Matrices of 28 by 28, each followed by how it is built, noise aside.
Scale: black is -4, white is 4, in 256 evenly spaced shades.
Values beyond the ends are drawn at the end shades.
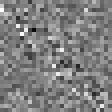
banded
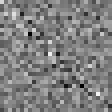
banded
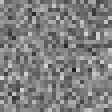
noise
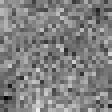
smooth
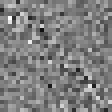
banded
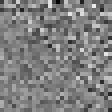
upper triangular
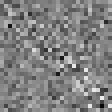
banded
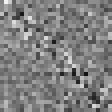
banded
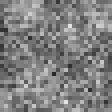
smooth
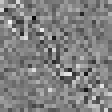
banded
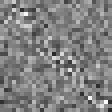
banded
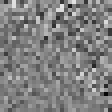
upper triangular
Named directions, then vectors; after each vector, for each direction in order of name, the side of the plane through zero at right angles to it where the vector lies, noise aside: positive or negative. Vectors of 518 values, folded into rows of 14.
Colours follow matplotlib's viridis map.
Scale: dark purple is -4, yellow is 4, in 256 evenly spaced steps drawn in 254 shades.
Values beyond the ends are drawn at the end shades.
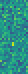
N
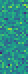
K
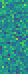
positive, negative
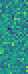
negative, positive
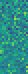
negative, positive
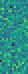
negative, negative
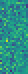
negative, negative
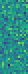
positive, negative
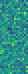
negative, positive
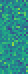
negative, positive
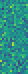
positive, positive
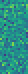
positive, positive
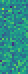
negative, negative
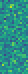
positive, positive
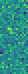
positive, negative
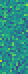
positive, positive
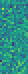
negative, negative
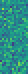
negative, negative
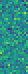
negative, positive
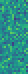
positive, negative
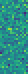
positive, negative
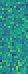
negative, negative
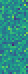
positive, negative
